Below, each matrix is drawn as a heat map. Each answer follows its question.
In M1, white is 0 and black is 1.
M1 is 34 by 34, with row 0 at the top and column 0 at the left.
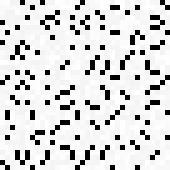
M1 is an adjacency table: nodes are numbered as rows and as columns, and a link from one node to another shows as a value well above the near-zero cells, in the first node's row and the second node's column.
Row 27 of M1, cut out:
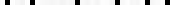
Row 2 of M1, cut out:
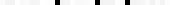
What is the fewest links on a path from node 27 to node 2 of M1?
4
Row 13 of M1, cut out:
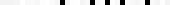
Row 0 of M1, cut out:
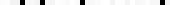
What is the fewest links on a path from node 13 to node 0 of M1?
5
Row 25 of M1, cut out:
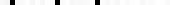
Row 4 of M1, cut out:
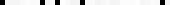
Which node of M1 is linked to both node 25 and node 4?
node 11
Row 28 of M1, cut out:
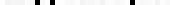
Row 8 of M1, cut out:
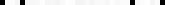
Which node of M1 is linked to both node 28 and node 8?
node 26
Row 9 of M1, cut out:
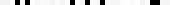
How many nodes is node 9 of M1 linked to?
7
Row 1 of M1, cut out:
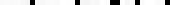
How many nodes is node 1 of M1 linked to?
6
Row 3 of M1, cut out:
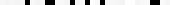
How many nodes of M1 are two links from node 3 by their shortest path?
3
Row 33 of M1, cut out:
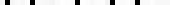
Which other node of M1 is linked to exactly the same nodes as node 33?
node 23
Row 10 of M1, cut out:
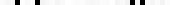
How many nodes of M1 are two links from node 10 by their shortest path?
8
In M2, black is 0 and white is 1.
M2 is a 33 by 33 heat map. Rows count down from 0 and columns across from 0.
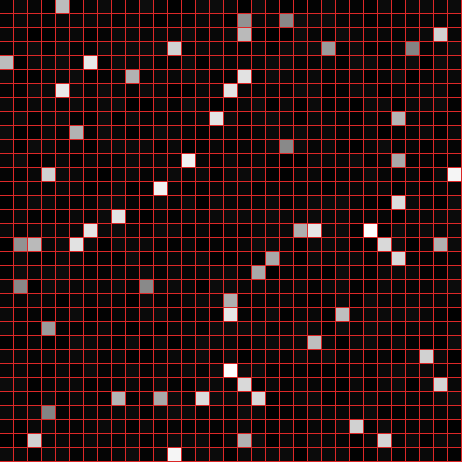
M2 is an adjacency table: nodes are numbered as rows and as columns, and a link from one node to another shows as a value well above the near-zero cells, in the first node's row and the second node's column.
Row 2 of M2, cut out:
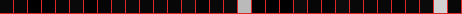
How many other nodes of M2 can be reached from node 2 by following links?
8
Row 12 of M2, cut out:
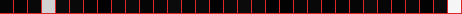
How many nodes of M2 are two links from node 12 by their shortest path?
2
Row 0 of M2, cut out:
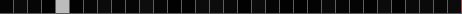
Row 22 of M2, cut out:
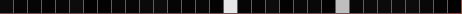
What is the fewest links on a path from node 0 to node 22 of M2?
4
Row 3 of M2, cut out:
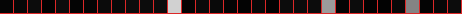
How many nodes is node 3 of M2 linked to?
3
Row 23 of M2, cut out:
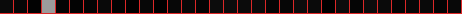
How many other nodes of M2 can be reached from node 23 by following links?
4
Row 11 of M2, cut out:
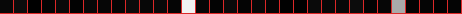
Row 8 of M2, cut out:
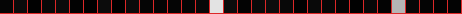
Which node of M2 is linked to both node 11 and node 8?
node 28
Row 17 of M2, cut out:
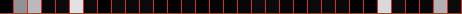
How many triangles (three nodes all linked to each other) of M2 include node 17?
2
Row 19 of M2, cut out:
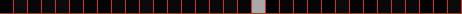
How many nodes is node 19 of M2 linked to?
1
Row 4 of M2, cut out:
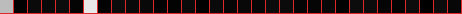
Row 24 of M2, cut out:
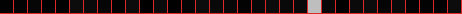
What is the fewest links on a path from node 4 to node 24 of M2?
4
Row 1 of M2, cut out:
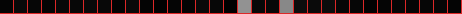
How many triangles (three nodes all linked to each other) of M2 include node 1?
0
